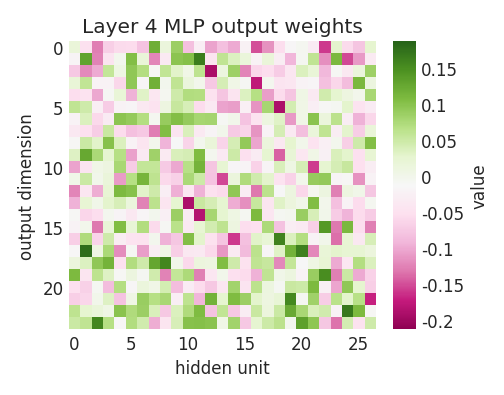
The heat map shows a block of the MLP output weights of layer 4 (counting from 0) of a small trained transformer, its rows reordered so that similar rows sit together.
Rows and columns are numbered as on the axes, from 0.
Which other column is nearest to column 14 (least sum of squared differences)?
6
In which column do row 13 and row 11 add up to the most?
21
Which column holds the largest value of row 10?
11
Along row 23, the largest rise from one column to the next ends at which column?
24
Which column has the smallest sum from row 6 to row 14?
25
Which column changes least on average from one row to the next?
3
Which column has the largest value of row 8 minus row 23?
15
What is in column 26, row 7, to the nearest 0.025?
0.025
